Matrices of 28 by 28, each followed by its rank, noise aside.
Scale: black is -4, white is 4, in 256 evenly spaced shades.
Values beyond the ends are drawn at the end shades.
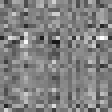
three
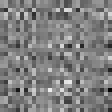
two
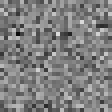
eight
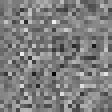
six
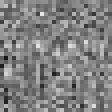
six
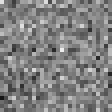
eight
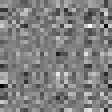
three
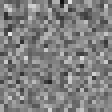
eight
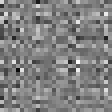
three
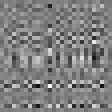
two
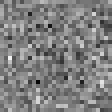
eight
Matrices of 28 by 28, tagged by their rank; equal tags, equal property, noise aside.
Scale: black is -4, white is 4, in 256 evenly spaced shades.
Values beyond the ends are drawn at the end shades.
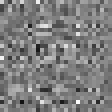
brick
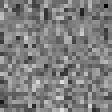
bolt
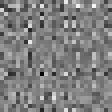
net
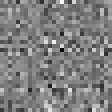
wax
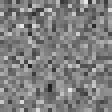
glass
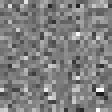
wax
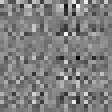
brick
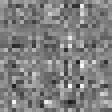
net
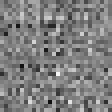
glass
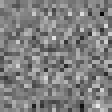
bolt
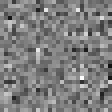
glass
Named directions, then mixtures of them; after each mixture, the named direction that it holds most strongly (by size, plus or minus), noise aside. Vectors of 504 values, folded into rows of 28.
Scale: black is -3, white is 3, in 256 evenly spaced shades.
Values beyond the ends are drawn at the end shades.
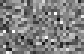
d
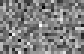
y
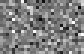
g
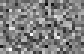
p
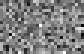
y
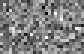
p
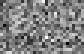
d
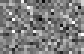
g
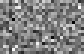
g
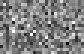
p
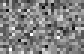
p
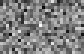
y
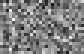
p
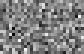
y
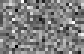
g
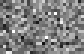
d
